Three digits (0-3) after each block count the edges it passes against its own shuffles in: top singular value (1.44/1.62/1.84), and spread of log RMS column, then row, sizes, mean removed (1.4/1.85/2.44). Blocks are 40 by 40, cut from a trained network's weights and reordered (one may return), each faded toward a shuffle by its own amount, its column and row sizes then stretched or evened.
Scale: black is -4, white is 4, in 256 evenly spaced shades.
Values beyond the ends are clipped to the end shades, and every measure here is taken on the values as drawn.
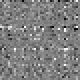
2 2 3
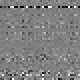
3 0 3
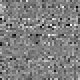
1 0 3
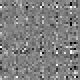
2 3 2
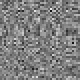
3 2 1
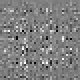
1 3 3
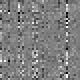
3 3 1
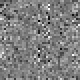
1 2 1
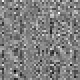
3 3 0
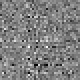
1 1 2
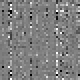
1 3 1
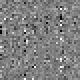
0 2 1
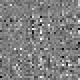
1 2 2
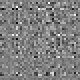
2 2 3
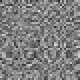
3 0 1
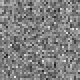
1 0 0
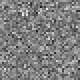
0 0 0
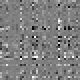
2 3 3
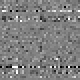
2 0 3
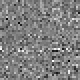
1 1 1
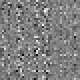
0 3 0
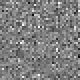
1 2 1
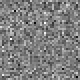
2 1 0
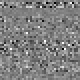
0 0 3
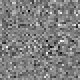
1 0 2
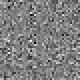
0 2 1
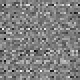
3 0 3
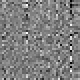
3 2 1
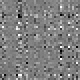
2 3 2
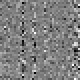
1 3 0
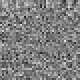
3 1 1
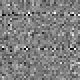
2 1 2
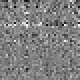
1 1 2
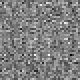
2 0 2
